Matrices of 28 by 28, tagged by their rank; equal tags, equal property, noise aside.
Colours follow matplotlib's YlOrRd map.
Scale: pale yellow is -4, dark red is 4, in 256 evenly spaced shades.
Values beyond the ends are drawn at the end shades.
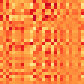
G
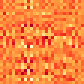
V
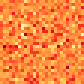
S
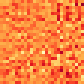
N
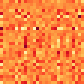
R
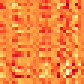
V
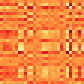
G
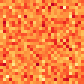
S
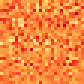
N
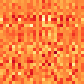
R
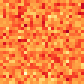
S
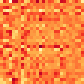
V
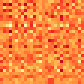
R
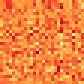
S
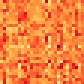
N
